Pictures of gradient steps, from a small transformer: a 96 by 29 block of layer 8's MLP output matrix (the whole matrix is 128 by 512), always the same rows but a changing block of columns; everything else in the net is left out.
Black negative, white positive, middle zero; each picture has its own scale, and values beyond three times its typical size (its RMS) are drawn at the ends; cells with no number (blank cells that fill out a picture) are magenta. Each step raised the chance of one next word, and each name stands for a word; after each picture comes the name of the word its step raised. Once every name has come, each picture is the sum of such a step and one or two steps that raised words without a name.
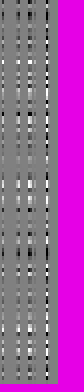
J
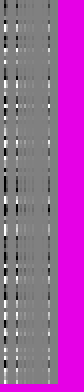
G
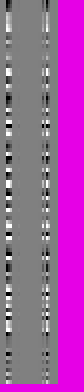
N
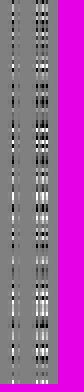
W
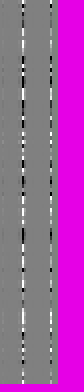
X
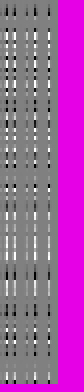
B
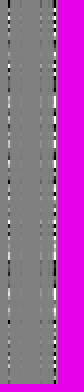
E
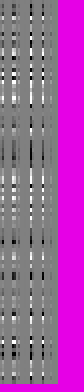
B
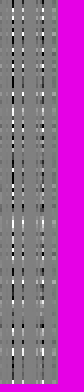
W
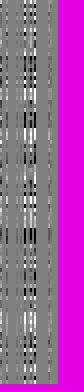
X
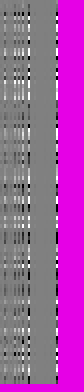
B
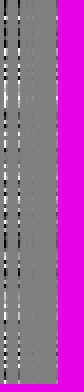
E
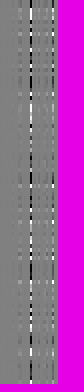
E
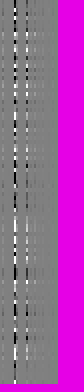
B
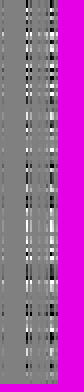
B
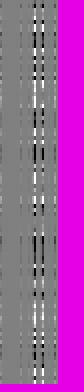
G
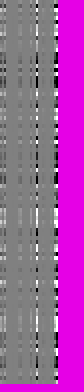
X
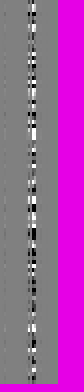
J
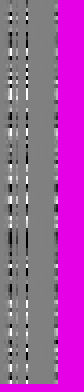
W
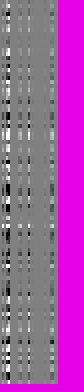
N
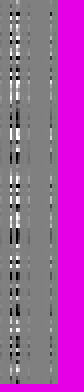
B
